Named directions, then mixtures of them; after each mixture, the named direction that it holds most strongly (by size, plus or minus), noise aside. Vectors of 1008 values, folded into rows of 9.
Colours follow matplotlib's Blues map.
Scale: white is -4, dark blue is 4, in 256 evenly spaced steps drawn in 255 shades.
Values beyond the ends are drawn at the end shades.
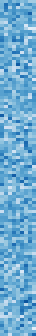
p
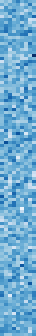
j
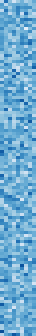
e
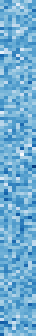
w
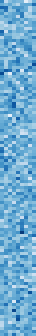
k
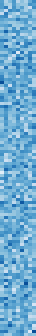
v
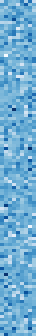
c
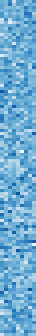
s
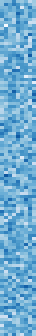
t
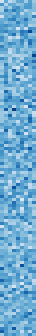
j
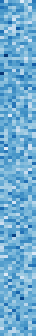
c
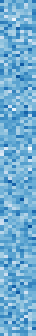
c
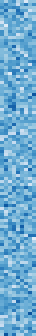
k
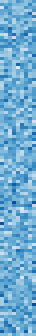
j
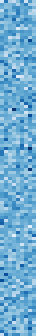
c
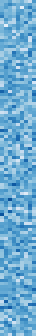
t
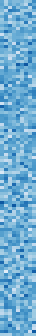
v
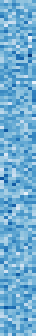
t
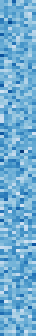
s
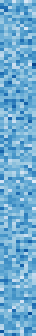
e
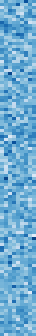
k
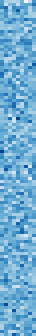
k
